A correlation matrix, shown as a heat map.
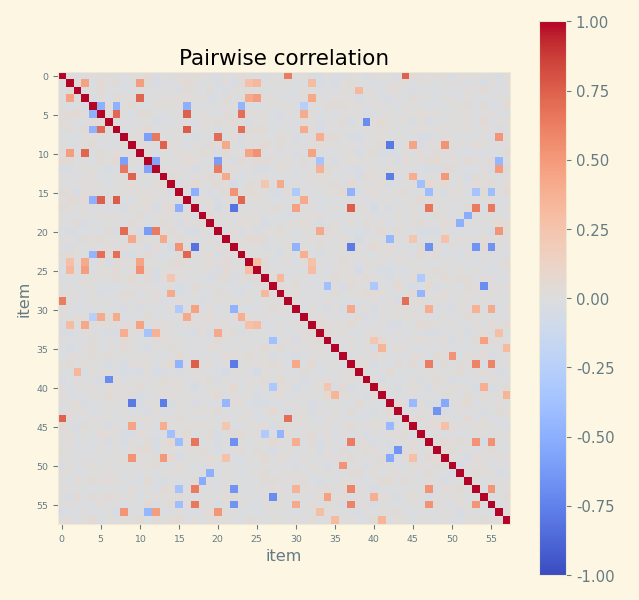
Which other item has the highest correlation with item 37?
17
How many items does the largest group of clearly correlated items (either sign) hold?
8
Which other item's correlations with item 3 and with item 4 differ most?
10
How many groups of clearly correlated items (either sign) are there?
15
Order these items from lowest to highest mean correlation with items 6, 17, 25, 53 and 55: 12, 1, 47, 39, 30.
39, 12, 1, 30, 47
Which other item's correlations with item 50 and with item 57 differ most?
36
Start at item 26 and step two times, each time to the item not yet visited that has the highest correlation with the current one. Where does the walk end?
14
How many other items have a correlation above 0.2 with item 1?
5
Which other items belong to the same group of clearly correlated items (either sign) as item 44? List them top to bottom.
0, 29
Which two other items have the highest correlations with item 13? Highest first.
9, 49
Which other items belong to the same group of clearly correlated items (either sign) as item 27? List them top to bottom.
34, 40, 54
